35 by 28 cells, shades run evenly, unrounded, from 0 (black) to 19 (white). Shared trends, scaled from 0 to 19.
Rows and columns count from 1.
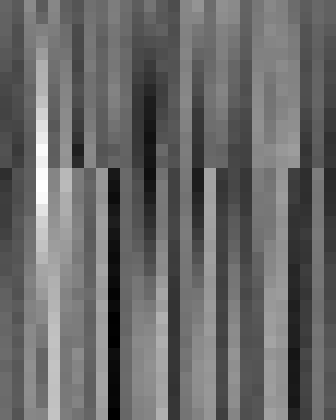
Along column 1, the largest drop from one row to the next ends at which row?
15
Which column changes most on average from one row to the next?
4
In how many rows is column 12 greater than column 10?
21
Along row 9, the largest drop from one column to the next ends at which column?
5
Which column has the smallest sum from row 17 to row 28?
10
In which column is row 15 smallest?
13
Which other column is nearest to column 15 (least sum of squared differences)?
26
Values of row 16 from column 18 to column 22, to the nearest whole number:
12 4 5 4 9
